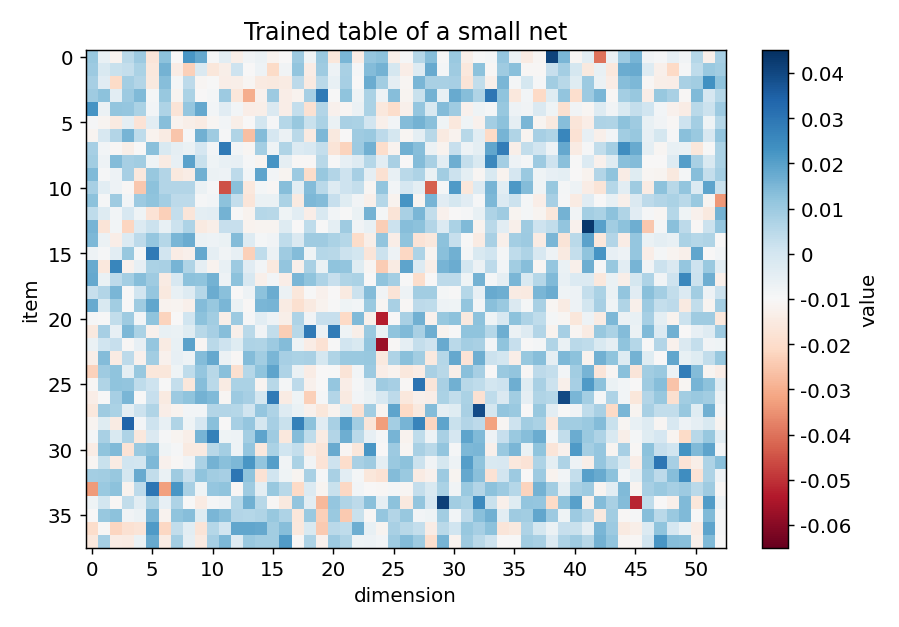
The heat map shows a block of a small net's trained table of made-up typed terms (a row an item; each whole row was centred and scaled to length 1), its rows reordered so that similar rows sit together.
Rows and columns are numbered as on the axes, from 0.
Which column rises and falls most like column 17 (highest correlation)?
3
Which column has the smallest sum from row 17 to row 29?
24
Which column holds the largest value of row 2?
51
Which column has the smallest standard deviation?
1
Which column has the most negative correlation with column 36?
4
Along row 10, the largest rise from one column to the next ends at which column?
12
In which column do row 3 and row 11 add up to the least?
13
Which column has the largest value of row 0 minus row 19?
38
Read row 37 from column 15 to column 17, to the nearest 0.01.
0.01 0.02 -0.01
